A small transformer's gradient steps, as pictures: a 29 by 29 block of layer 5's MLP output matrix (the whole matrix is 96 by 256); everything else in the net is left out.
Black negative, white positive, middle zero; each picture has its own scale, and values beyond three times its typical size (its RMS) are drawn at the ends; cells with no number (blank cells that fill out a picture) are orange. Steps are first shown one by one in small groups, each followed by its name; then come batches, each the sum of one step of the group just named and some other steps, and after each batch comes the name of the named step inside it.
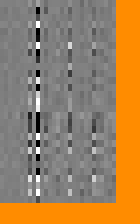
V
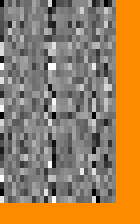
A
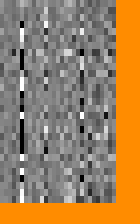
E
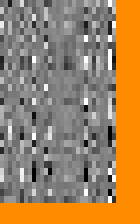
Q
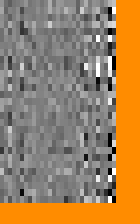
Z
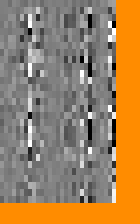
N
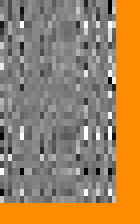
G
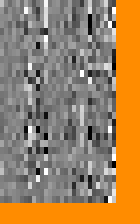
N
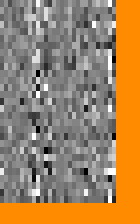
Q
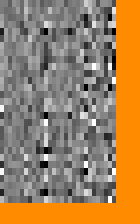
Z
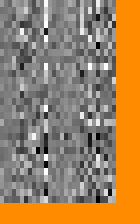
E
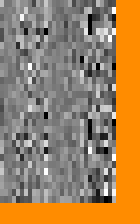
N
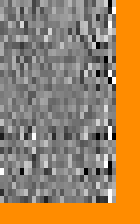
G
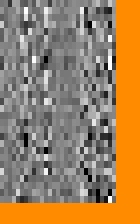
Q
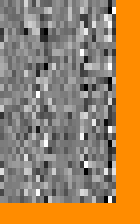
Z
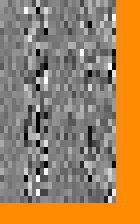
V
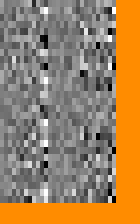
Z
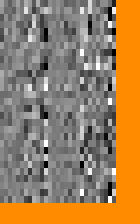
Z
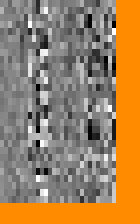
N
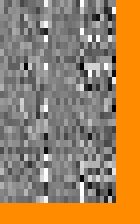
Z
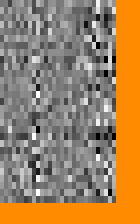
Q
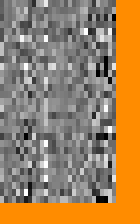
A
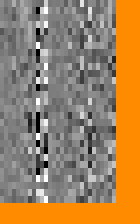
V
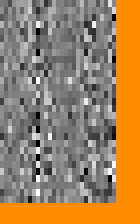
Q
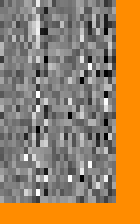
A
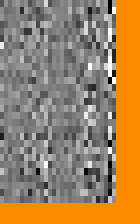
G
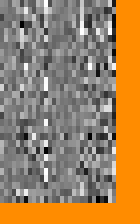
E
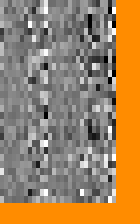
N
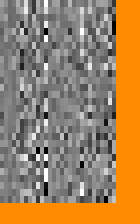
E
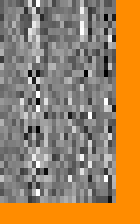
A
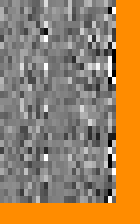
Z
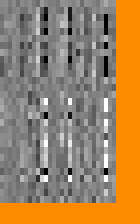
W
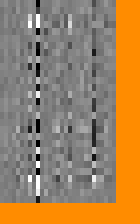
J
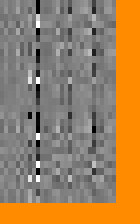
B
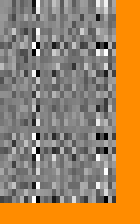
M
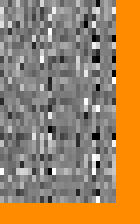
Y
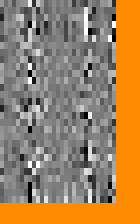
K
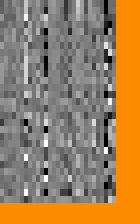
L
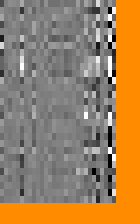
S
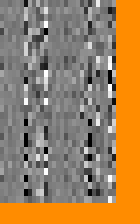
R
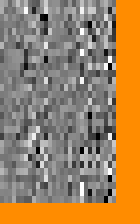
Y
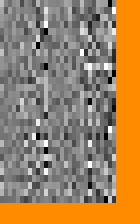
M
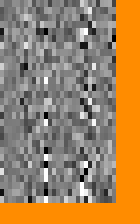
K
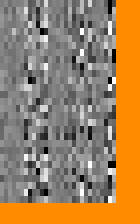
L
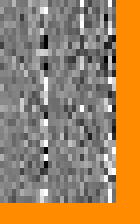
W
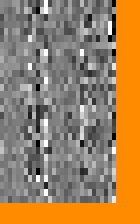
B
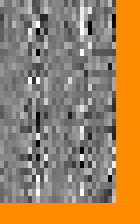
K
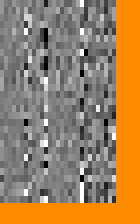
L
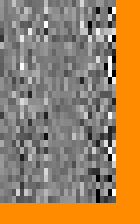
S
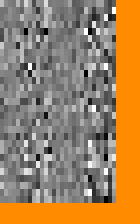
K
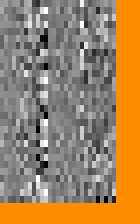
J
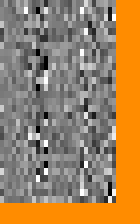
B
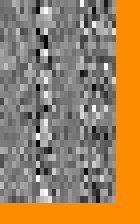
B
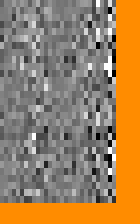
S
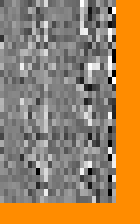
S
